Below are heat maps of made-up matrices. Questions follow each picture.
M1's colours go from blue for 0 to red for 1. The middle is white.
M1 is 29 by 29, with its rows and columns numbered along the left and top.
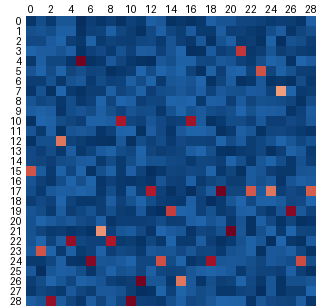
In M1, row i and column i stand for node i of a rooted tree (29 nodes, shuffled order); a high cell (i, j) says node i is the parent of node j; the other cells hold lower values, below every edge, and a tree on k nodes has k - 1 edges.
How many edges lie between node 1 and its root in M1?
5
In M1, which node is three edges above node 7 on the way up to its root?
12
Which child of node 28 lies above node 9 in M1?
10
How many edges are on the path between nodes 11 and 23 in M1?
7
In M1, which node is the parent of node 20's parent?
3
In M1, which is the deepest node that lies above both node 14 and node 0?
19
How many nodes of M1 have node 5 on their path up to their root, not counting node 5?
2
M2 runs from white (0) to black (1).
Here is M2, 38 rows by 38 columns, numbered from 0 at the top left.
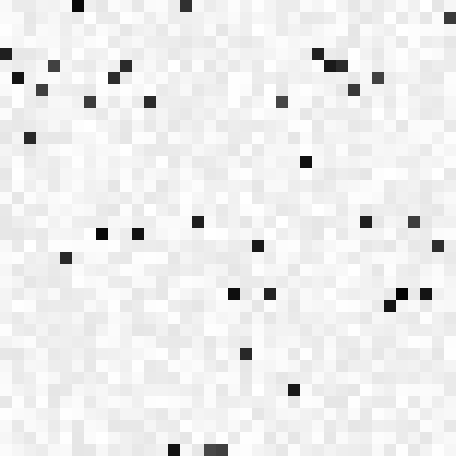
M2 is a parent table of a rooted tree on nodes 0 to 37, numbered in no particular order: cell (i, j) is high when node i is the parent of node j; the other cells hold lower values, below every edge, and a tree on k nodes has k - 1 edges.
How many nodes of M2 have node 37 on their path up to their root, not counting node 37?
6
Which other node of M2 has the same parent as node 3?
29
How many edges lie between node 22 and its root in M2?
4
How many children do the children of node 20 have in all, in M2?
1
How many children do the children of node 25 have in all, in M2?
1
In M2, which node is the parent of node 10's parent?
21
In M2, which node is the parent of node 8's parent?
24
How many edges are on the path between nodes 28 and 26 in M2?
3
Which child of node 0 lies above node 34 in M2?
6
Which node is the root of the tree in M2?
13
